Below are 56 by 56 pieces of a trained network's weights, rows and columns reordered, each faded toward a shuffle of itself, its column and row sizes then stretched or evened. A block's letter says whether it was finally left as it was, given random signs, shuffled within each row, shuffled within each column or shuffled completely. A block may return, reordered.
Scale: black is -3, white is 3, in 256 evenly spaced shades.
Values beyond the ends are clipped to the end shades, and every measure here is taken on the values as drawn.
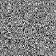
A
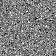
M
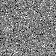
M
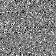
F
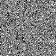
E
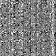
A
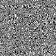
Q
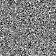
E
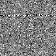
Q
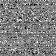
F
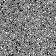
M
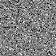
F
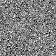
M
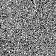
M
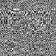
A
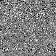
F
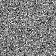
M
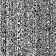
E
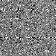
Q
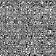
A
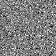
F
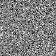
E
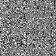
Q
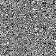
Q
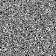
F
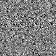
F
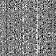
A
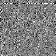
Q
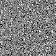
E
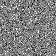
M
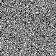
E
